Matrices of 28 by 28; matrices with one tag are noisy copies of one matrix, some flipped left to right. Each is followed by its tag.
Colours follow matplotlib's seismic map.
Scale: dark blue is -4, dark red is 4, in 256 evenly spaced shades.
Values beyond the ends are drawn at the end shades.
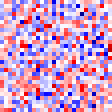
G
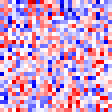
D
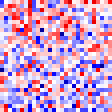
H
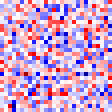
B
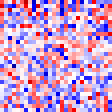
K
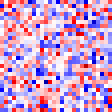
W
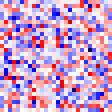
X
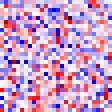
X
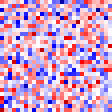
W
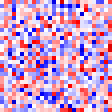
G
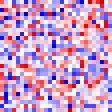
W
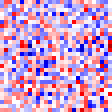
G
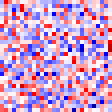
G
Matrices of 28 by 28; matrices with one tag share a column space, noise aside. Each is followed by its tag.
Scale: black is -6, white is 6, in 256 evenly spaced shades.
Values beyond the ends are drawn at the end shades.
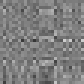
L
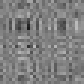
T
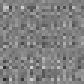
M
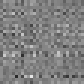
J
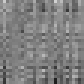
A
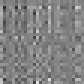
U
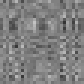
T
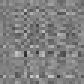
J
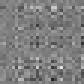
M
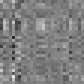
T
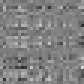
M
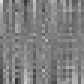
A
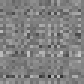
J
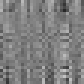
A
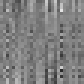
A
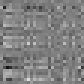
M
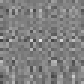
L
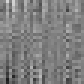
A
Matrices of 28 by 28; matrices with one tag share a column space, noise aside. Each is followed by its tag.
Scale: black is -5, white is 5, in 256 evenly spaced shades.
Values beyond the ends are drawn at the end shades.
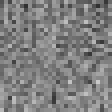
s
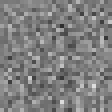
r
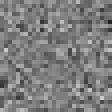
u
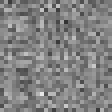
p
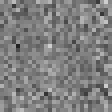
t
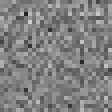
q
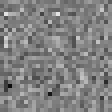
r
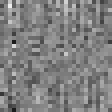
s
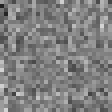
t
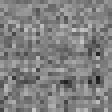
r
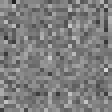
p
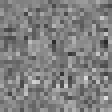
r
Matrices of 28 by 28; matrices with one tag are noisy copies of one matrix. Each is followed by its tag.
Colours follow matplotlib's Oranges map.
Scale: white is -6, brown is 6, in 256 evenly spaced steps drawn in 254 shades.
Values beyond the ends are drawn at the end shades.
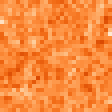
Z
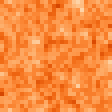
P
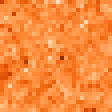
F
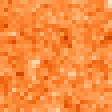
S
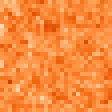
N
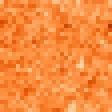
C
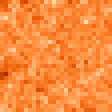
F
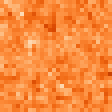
N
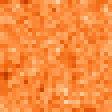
F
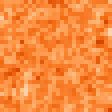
Z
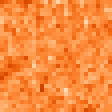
F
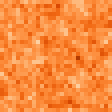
P
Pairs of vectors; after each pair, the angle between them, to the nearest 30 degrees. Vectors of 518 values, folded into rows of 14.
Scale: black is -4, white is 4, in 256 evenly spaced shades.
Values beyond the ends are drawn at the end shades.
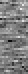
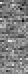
150 degrees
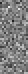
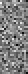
120 degrees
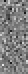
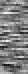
90 degrees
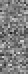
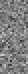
150 degrees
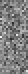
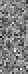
120 degrees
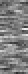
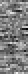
150 degrees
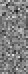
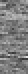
60 degrees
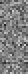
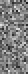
120 degrees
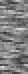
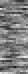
120 degrees
